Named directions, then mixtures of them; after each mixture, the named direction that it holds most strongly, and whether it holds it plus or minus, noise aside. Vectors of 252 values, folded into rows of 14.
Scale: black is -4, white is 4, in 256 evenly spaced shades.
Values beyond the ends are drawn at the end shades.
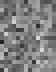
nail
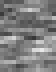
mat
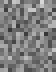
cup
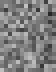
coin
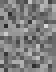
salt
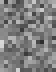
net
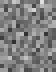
cup, plus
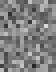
salt, plus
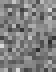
cup, plus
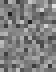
salt, plus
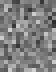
cup, minus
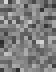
net, minus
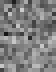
cup, minus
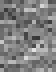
mat, plus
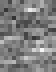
mat, plus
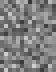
salt, minus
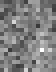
nail, plus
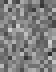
cup, minus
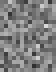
salt, plus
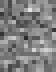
mat, plus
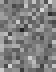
coin, plus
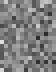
nail, minus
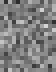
salt, plus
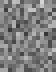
cup, plus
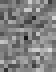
mat, plus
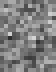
coin, minus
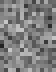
net, minus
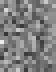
nail, minus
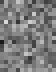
net, minus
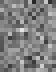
coin, minus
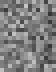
coin, plus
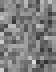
nail, minus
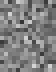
salt, minus
